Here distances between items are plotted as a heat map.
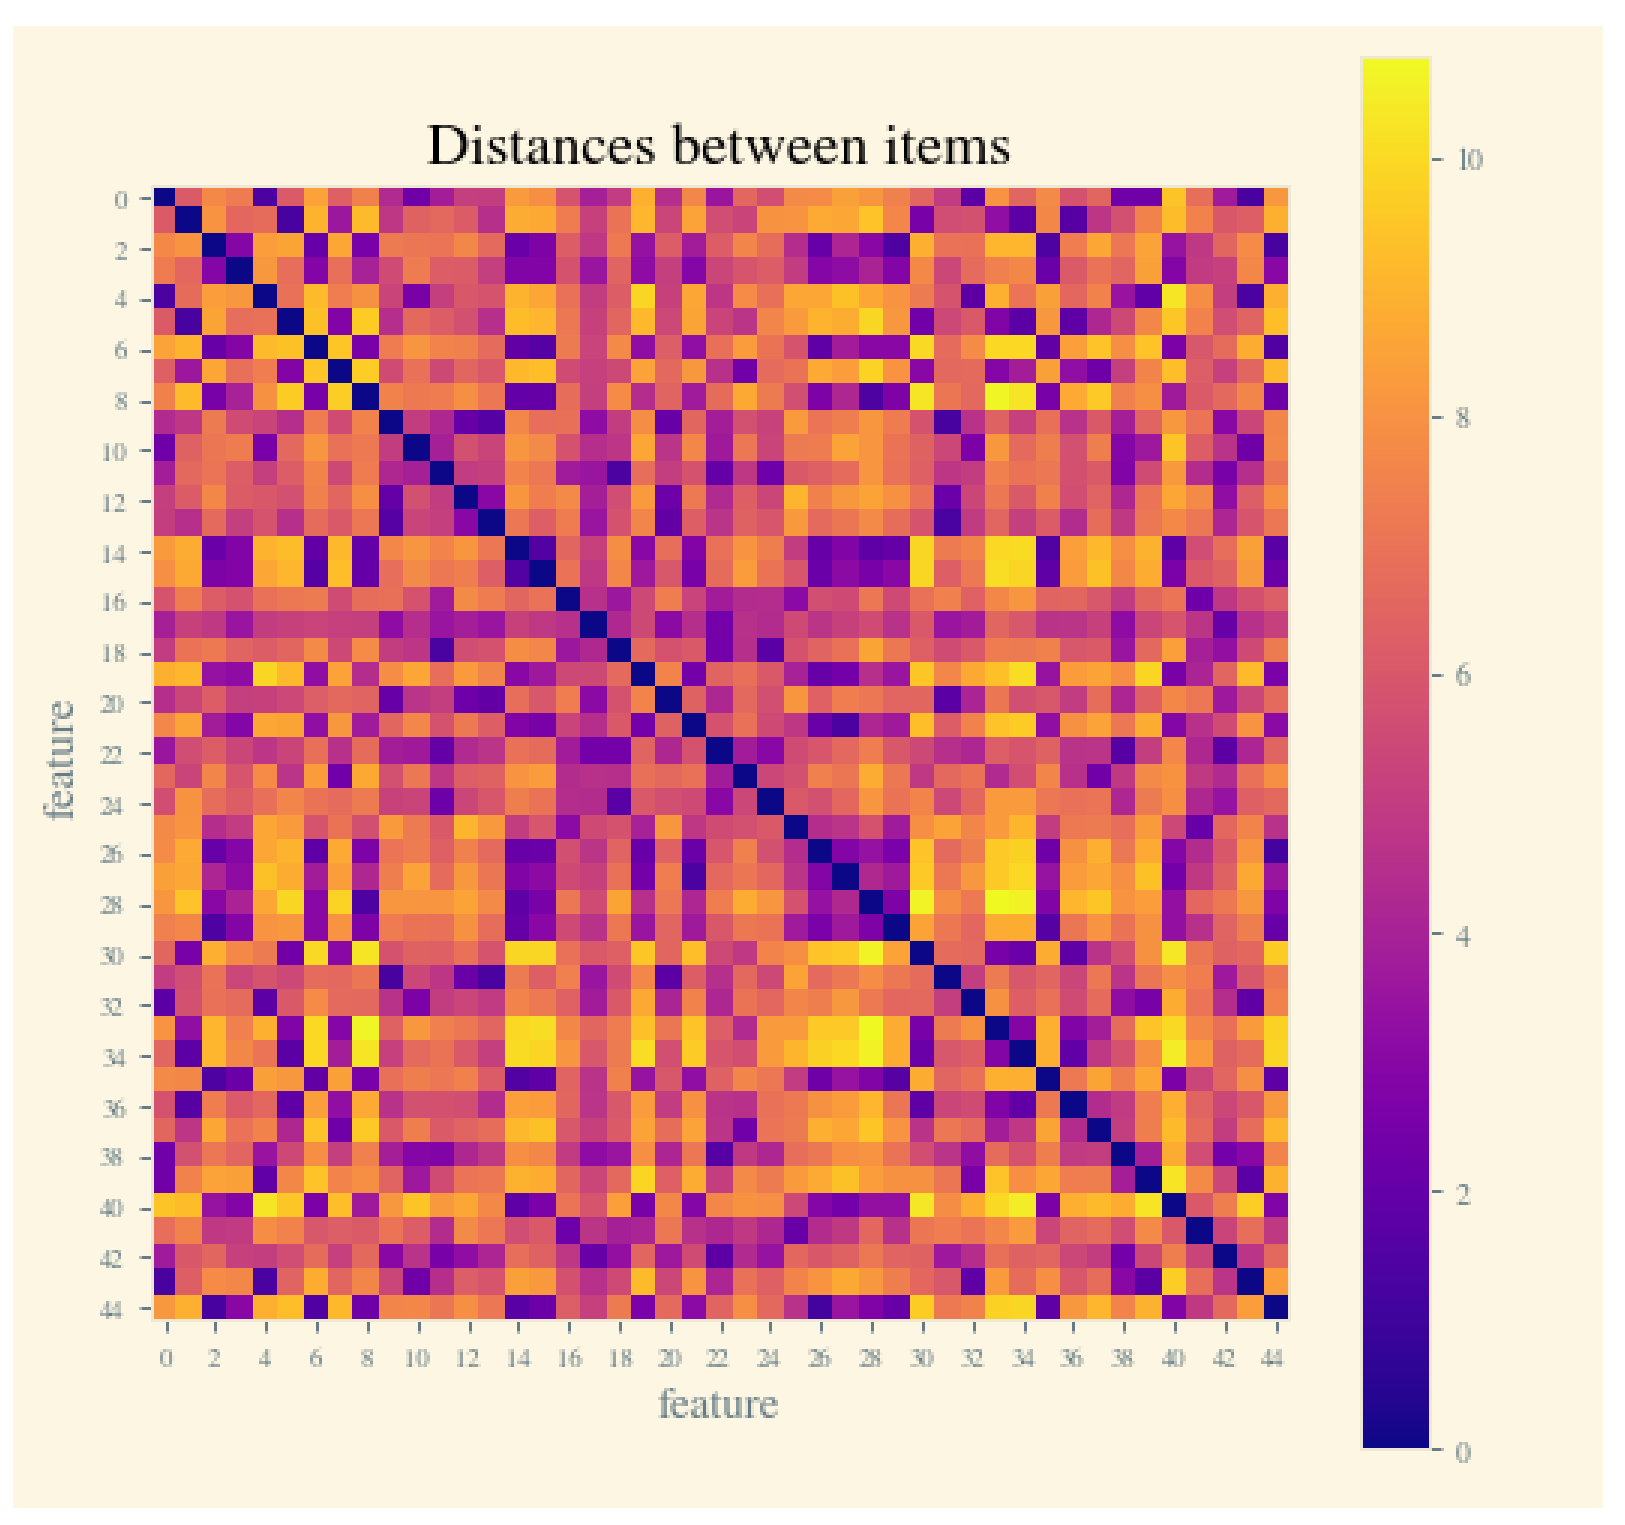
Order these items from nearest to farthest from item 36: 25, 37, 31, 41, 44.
37, 31, 41, 25, 44
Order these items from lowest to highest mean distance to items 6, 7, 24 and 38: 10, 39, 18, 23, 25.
18, 23, 10, 25, 39
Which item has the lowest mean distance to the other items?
17
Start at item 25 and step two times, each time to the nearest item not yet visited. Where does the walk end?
16
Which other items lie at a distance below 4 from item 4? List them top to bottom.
0, 10, 32, 38, 39, 43
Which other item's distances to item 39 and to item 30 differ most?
33
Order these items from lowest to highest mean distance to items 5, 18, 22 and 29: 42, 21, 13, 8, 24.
42, 24, 13, 21, 8
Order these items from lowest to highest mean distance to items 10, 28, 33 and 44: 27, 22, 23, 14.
14, 22, 27, 23
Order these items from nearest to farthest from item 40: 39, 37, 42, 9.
42, 9, 37, 39
